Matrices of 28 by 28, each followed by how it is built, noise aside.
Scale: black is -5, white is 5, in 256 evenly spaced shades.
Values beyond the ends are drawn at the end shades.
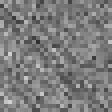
Toeplitz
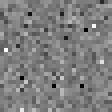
sparse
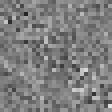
banded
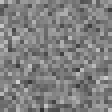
noise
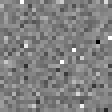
sparse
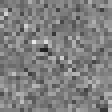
banded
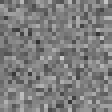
noise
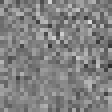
upper triangular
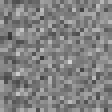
repeating rows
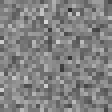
repeating rows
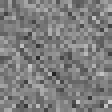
Toeplitz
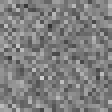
Toeplitz
